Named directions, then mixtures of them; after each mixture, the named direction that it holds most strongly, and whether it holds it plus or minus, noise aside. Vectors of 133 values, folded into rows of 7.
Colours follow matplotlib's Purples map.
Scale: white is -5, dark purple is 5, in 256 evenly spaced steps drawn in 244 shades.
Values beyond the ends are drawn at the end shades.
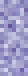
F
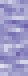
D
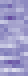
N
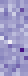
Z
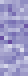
Z, minus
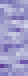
D, minus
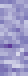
N, minus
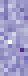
Z, plus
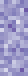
F, plus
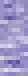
N, plus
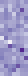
Z, plus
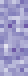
F, plus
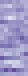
N, minus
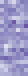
D, plus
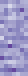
N, minus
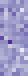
Z, minus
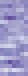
N, plus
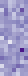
Z, plus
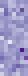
Z, plus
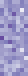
Z, minus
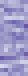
D, plus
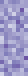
F, minus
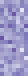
Z, minus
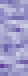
D, minus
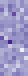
Z, minus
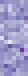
Z, plus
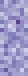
F, minus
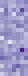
Z, plus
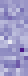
Z, plus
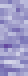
N, minus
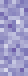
F, plus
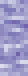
D, plus
